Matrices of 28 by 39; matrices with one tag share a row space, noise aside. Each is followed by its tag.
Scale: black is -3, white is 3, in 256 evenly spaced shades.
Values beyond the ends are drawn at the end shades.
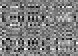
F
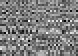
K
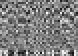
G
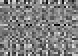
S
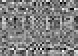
G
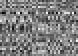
K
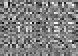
S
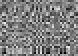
G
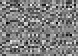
F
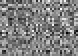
G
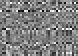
F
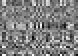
G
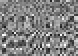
G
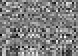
F
